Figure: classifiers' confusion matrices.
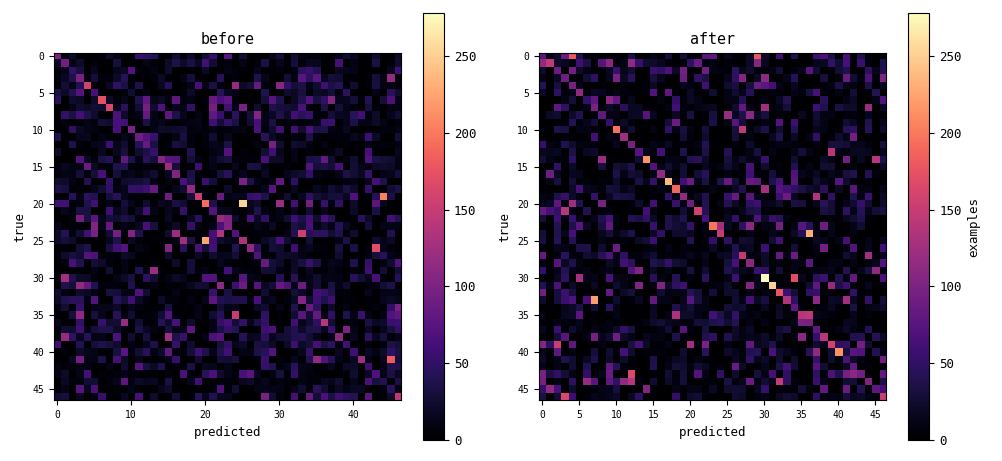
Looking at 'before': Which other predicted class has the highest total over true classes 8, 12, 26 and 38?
15
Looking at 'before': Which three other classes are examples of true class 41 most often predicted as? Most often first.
45, 35, 3
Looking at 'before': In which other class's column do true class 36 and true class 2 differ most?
9
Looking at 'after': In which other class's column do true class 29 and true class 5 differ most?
13
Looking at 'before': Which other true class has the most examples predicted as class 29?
12
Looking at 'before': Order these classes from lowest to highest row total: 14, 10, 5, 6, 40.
5, 10, 40, 14, 6
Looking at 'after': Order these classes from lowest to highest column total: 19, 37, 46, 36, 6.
6, 36, 19, 46, 37
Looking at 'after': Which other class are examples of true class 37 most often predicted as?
19
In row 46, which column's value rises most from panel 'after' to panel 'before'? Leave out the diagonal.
28
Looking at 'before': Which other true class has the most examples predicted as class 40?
19
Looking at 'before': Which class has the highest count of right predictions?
20
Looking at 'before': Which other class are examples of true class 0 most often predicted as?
23
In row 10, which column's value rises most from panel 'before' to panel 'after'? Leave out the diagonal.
27
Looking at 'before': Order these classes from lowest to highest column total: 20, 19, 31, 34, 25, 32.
31, 19, 20, 25, 32, 34
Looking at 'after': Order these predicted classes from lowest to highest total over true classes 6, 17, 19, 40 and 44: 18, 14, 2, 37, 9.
14, 18, 2, 9, 37
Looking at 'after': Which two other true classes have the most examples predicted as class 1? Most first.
45, 16
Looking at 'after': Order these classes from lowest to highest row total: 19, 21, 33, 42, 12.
12, 42, 21, 19, 33
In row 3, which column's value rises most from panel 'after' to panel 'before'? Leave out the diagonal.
45
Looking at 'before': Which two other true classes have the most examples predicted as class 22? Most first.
24, 31
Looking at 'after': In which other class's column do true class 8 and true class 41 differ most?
25
